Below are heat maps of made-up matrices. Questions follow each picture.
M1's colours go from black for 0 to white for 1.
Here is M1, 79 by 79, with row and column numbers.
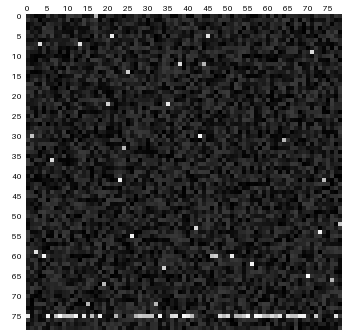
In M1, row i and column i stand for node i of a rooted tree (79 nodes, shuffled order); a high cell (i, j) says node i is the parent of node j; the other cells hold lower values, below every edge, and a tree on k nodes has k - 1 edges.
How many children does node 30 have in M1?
2
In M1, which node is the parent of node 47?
60
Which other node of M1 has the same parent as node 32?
15
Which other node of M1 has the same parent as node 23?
74
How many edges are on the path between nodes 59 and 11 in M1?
2
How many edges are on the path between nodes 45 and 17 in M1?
4
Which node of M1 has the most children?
75
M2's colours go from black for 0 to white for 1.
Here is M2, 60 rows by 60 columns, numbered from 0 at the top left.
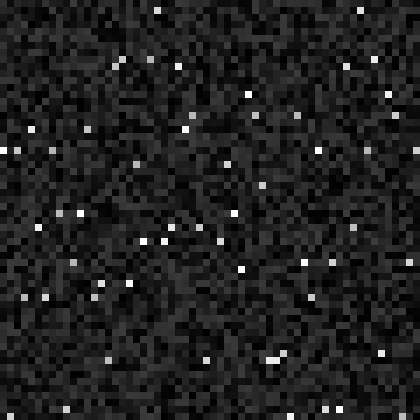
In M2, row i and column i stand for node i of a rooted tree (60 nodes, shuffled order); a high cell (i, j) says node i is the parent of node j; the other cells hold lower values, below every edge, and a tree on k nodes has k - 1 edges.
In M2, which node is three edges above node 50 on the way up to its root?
34
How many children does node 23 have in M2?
2
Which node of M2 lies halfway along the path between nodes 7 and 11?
8
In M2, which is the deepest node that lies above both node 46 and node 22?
1
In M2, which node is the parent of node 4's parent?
40
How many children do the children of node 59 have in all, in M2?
2
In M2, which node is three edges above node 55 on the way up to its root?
16
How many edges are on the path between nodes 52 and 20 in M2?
7
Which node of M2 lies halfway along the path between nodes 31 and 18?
32
